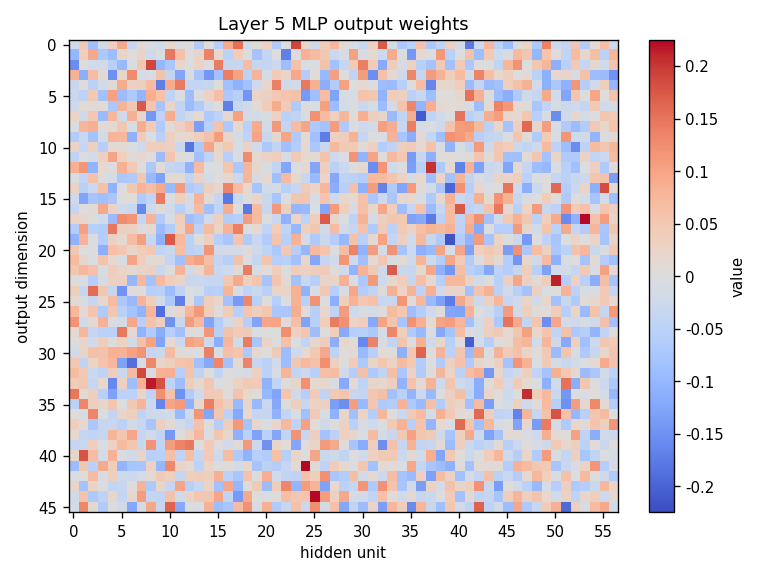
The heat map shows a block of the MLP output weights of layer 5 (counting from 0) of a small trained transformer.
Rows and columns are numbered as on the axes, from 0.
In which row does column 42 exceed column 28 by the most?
45
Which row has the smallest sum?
12
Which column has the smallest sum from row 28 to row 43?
20
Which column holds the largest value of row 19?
10
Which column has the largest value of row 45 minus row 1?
42
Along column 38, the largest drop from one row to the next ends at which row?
28
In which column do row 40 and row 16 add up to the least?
18
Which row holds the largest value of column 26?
17
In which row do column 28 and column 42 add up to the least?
33
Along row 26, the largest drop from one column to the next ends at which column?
9
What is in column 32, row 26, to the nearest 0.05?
0
